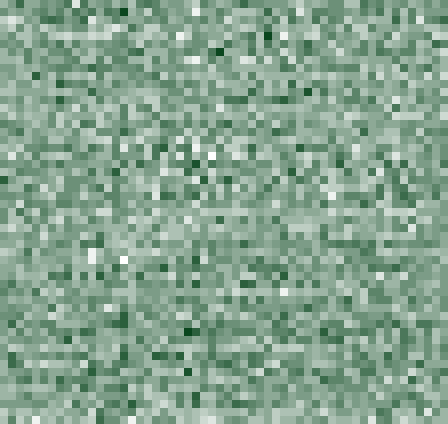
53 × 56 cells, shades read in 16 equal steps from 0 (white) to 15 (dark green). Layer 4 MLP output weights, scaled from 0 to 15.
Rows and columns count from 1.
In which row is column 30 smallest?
20
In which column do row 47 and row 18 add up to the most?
24
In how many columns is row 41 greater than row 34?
27
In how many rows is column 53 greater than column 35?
24
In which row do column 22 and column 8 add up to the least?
28
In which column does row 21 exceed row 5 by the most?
23
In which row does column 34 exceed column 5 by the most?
5
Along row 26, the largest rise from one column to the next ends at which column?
4
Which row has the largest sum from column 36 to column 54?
31
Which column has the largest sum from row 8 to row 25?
15
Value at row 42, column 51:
11
